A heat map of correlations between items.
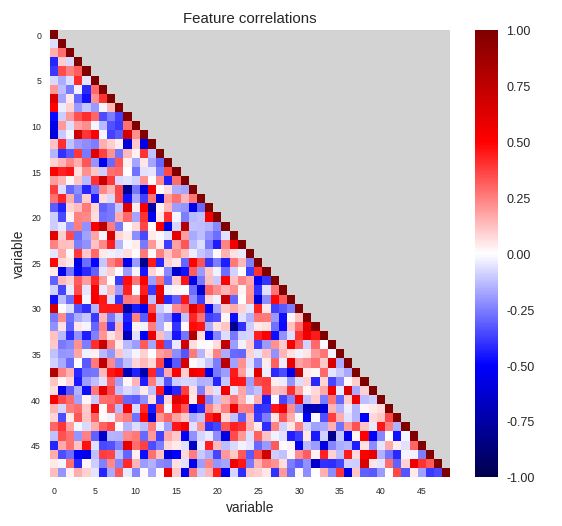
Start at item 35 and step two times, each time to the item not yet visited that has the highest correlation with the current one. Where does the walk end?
14
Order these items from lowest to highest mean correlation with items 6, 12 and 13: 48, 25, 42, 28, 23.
48, 42, 25, 28, 23
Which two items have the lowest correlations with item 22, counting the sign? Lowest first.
32, 31
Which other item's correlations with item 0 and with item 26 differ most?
15
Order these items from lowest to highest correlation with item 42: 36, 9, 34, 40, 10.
10, 36, 40, 9, 34
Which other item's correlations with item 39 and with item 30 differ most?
37
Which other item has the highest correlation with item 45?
9
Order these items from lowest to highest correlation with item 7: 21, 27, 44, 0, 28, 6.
44, 27, 28, 21, 6, 0
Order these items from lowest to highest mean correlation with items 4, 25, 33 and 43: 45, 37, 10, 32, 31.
45, 10, 32, 31, 37
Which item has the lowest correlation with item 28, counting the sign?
18
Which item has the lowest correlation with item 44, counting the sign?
34
